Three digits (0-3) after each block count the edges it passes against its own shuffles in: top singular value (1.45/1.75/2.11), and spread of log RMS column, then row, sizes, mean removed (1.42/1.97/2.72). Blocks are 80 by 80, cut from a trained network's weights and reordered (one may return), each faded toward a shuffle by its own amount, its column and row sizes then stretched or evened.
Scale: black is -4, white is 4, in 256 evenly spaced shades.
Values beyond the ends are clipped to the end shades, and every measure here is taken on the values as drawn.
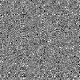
3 1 0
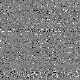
0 1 3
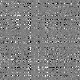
1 3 3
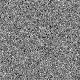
0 0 0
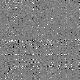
1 2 2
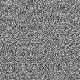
2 0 0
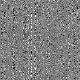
0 3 0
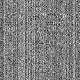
3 0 1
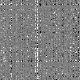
2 3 2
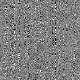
1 3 0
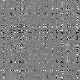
2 3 3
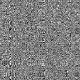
2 2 1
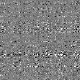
1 2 3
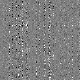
0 3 0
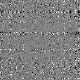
1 3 3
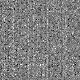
1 1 1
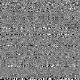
2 1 3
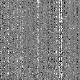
3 3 1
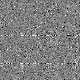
2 0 1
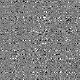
0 2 3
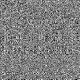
1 0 2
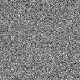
1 0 1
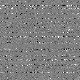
1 1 3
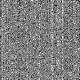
2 1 1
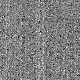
1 0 1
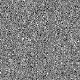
1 2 0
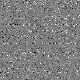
0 0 2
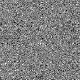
1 1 1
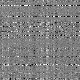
2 0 3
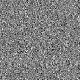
1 1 0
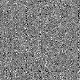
1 2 0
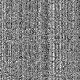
3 2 0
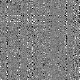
2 3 0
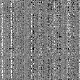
3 3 1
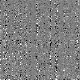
0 3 2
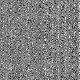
1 2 0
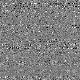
0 0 3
